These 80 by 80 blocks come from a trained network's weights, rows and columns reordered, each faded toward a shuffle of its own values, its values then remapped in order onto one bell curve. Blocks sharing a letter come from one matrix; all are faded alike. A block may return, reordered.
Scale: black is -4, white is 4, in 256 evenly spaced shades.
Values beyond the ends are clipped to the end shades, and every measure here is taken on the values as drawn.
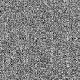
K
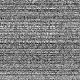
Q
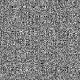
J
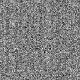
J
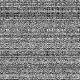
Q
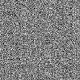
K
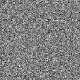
K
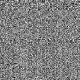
J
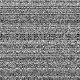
Q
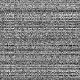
Q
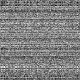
Q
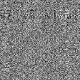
J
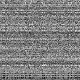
Q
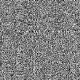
K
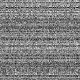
Q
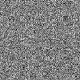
K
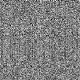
J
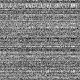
Q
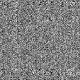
K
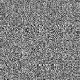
K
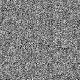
K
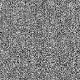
K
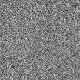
K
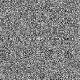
K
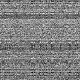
Q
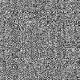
J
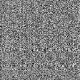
J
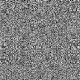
K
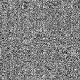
K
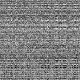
Q
